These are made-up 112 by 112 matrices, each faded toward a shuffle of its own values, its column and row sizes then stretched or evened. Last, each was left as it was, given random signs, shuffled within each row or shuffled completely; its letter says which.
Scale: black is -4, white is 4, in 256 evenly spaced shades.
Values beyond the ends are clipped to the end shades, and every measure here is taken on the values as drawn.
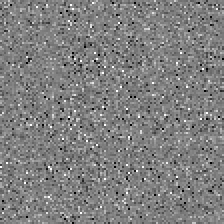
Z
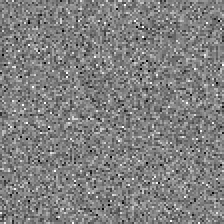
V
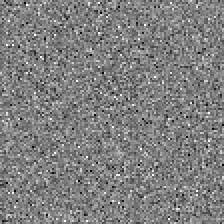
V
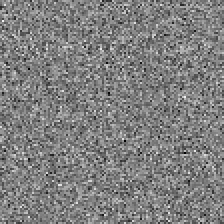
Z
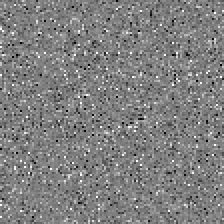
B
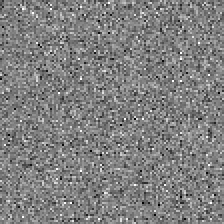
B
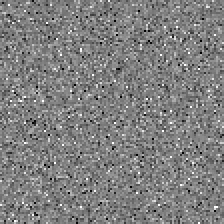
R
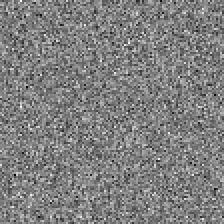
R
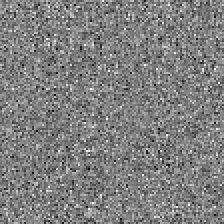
Z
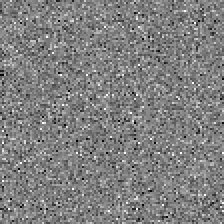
B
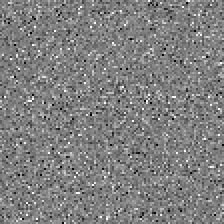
R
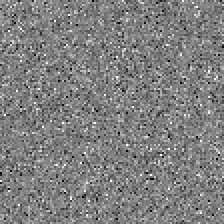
B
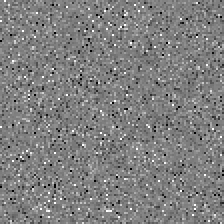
V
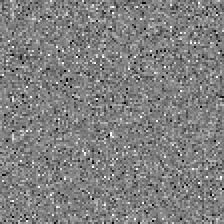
B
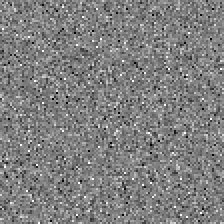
V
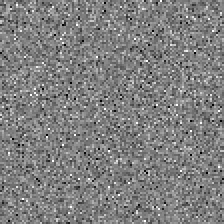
V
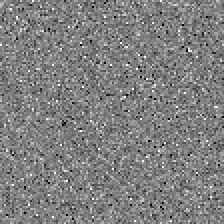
V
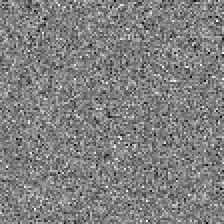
B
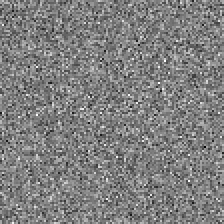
V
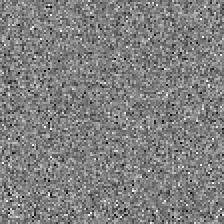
B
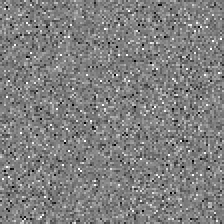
V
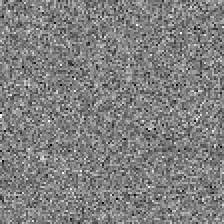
R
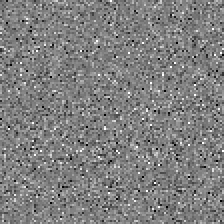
Z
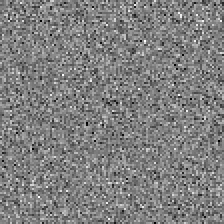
B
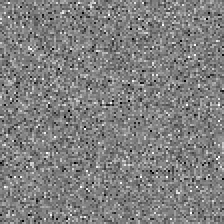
R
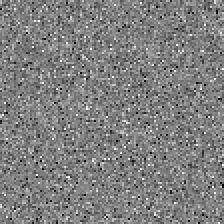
V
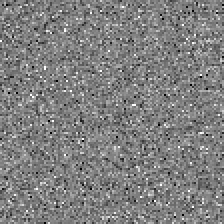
Z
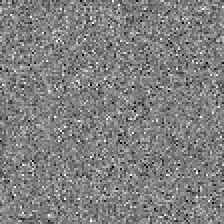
Z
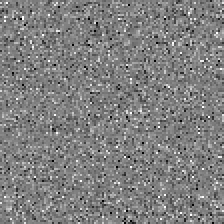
Z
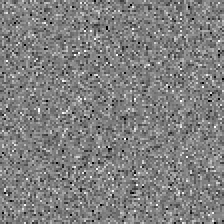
B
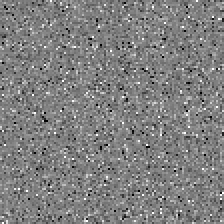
B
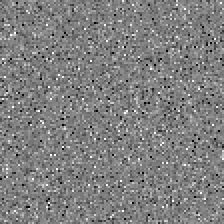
R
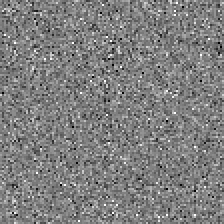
B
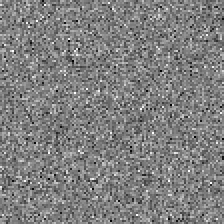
R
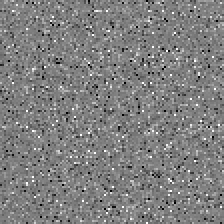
B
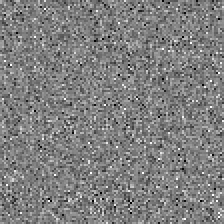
B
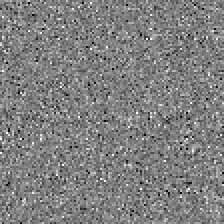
Z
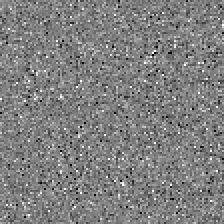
B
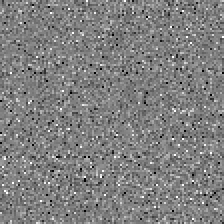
R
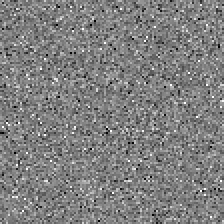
R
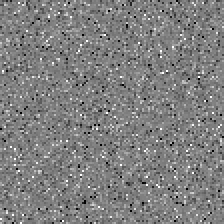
V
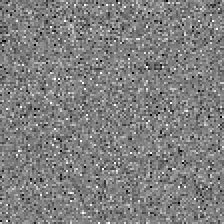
B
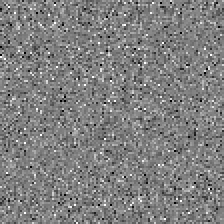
Z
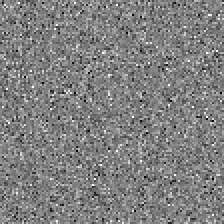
B
